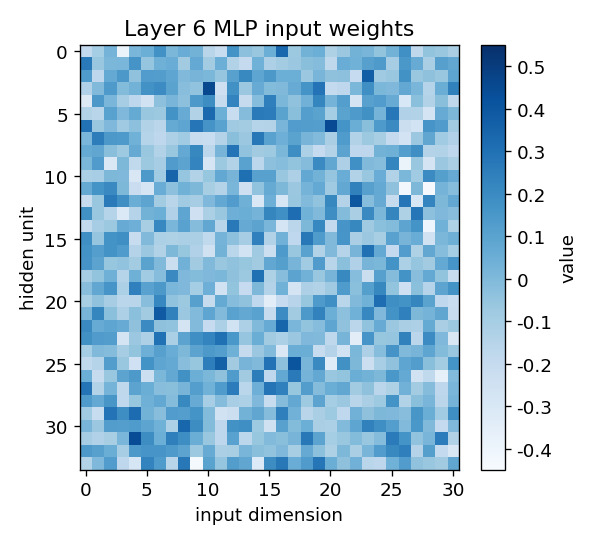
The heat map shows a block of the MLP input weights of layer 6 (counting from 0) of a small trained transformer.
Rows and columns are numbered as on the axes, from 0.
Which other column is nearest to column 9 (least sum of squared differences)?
24
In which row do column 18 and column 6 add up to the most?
21
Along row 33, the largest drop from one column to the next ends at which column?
9
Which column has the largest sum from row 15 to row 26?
6
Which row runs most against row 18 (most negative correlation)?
17
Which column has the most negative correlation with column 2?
25
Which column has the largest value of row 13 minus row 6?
27
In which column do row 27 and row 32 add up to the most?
0
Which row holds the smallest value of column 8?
22
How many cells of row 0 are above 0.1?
4
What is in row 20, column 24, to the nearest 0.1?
0.3
